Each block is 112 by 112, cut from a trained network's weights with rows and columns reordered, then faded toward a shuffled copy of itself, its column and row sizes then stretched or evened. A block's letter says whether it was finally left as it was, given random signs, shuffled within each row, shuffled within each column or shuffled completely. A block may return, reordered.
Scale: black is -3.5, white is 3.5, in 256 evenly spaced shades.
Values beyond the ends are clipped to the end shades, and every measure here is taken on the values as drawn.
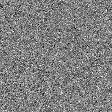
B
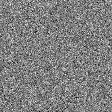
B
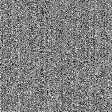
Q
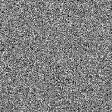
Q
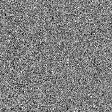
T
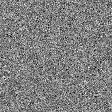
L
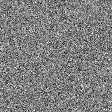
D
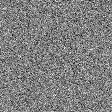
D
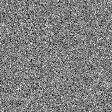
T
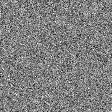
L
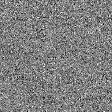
Q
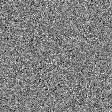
L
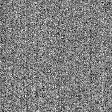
Q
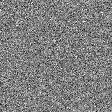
D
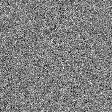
B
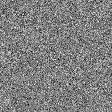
L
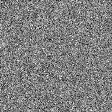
T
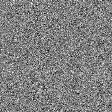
T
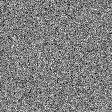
D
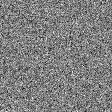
D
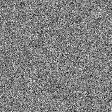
T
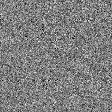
T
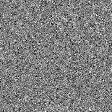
Q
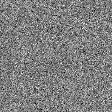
T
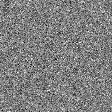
L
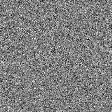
T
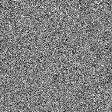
Q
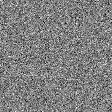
B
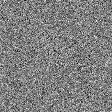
L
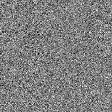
Q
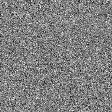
T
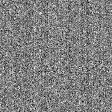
Q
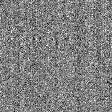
Q
